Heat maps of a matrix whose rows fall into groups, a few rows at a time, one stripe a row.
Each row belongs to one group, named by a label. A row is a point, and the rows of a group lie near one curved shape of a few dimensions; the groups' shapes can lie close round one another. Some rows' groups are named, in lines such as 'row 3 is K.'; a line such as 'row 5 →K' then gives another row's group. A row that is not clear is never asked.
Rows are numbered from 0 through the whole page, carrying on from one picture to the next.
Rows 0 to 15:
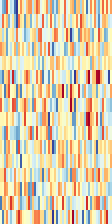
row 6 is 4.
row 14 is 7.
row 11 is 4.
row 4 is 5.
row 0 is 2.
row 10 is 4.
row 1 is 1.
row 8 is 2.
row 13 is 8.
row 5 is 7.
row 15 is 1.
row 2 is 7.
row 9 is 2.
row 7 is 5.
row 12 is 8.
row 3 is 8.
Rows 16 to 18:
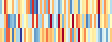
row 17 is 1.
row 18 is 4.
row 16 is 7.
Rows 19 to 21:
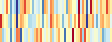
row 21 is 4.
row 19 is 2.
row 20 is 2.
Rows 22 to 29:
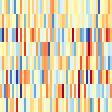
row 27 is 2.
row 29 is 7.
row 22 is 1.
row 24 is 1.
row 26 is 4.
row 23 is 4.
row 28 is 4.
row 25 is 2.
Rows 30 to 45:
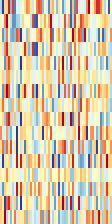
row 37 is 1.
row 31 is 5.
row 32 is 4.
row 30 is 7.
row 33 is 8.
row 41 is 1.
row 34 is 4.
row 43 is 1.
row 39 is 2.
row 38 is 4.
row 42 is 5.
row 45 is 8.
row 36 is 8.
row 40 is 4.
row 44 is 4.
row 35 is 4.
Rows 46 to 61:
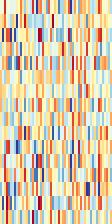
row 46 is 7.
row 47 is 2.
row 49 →4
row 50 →1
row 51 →4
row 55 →1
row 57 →7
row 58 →8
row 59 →1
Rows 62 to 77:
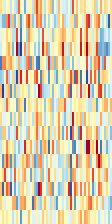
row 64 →4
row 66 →7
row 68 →7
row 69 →4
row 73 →7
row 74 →8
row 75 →7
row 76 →5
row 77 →4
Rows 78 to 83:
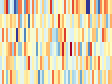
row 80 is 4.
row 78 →1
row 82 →7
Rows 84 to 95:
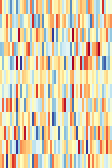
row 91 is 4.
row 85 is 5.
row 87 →7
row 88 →4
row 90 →4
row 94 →2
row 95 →5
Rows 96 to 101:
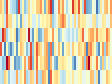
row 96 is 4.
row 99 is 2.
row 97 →4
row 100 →2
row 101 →1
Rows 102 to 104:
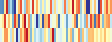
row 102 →1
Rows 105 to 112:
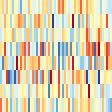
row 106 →1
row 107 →7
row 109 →1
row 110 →1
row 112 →5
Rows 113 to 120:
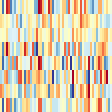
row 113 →7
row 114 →4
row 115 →4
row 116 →8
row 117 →7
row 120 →7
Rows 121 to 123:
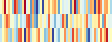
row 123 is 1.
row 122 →7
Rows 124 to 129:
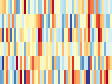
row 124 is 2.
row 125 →7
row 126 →7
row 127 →7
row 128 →1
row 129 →1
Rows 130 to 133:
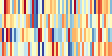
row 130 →8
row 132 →7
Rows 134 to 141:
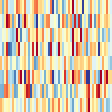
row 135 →8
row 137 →1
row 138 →5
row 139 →1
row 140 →7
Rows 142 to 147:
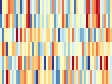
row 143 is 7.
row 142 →7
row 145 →5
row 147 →8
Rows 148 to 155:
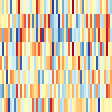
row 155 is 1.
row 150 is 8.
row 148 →1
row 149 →8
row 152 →4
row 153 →5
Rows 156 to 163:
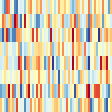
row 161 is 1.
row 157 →8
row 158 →1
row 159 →4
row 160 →1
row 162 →7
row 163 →7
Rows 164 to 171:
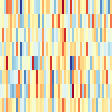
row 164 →4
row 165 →5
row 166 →4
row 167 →4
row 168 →5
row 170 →4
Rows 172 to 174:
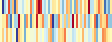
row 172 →7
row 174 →4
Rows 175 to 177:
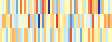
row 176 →5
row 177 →5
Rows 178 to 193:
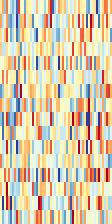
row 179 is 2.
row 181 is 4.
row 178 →4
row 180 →5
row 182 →8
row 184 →1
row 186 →1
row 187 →7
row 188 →2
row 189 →5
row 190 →8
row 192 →7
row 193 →4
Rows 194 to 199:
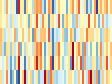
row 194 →4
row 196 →8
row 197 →4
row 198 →4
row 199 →2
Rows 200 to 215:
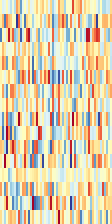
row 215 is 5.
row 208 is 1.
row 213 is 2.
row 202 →7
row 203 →8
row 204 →5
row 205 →8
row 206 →5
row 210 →5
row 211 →8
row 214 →5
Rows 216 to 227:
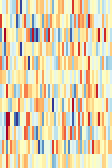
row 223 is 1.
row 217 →2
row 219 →4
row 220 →5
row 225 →8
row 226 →5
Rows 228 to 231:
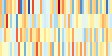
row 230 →1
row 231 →4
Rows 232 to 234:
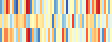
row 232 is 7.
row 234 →7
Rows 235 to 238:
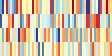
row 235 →1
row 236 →7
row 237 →8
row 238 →5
